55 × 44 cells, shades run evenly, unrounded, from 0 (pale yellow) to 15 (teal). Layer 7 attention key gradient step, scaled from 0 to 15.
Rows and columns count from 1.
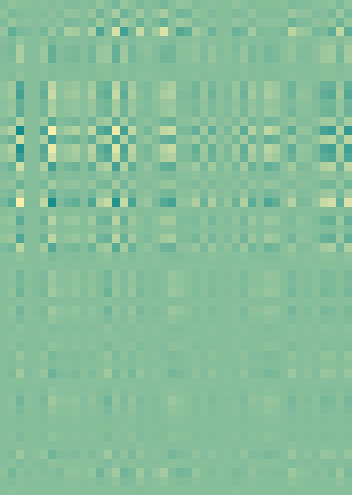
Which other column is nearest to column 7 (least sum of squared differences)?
15
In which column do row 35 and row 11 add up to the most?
3
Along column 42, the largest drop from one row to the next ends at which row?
16
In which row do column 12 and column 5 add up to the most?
23
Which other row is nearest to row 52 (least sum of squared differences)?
44
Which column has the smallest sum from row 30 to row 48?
7
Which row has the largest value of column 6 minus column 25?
4
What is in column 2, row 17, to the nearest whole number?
5
